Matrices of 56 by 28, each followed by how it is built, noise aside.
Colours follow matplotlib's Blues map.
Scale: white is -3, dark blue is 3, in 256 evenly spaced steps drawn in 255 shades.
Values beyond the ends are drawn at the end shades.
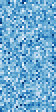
uneven columns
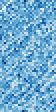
Hankel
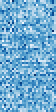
blocks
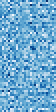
low rank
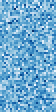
noise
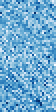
Toeplitz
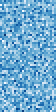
noise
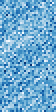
Hankel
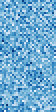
Toeplitz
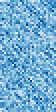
Toeplitz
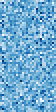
uneven columns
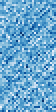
Hankel
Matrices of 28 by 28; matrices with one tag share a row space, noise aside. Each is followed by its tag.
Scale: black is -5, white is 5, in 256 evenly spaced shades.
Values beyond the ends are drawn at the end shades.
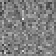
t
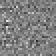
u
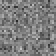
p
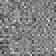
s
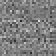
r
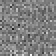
r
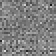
r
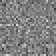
u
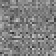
s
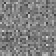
u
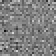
s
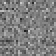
u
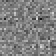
p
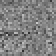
t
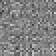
s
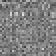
r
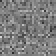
r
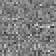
p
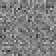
u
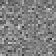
t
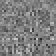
p
